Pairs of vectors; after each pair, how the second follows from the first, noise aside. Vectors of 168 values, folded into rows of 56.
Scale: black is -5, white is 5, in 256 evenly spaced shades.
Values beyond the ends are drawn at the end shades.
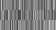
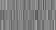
reversed, shrunk.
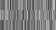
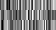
reversed, negated, scaled up.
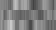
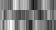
scaled up.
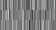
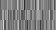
wrapped around.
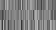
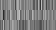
wrapped around.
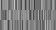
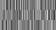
wrapped around.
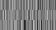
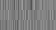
reversed, shrunk.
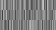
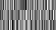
reversed, negated, scaled up.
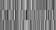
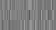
reversed, shrunk.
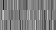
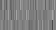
reversed, shrunk.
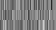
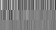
wrapped around, negated, partly zeroed.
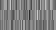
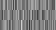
wrapped around, negated.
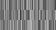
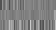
wrapped around, negated, partly zeroed.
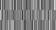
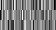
negated, scaled up.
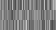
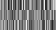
scaled up.
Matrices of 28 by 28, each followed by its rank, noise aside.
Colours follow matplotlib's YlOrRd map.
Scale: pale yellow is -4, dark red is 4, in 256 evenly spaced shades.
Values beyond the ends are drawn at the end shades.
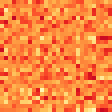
five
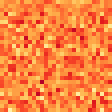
six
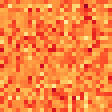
seven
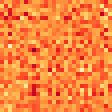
five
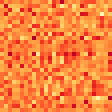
six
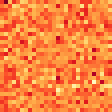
six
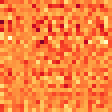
five
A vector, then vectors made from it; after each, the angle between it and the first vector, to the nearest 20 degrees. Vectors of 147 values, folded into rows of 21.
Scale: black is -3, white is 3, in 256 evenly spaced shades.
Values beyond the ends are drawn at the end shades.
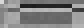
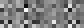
80 degrees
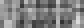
60 degrees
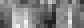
80 degrees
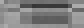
20 degrees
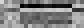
20 degrees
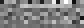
120 degrees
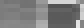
80 degrees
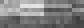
120 degrees
